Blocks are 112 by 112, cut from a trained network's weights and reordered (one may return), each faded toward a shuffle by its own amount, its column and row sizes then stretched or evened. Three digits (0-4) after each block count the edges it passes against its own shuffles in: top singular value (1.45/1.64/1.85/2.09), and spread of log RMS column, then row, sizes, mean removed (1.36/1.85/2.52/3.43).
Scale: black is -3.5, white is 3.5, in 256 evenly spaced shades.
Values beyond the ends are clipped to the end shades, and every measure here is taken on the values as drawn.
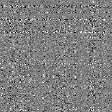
0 3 4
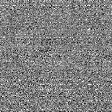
3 1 3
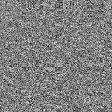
4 1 0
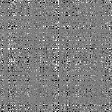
2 4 4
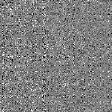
0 4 3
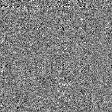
1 2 2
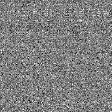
1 2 2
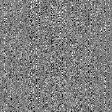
0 4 0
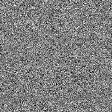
0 1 2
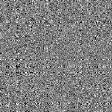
4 2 3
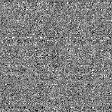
2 2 3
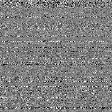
2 2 4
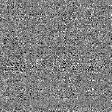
0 3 3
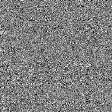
3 1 3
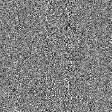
0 3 1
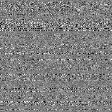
0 1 4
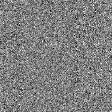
0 2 0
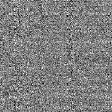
3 3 0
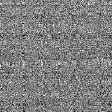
4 3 1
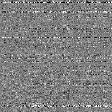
4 2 4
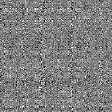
4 4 2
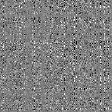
0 4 3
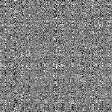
4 4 1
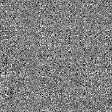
2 3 2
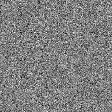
1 1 0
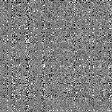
2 4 3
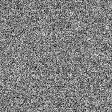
0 0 0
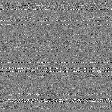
3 0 4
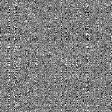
4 4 1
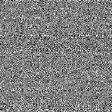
1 2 3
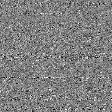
0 0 3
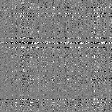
2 4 4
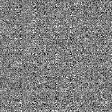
2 3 2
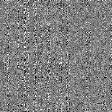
0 4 2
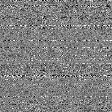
2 1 4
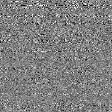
0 1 4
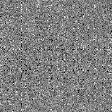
2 3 2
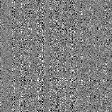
1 4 2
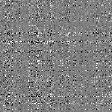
0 4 4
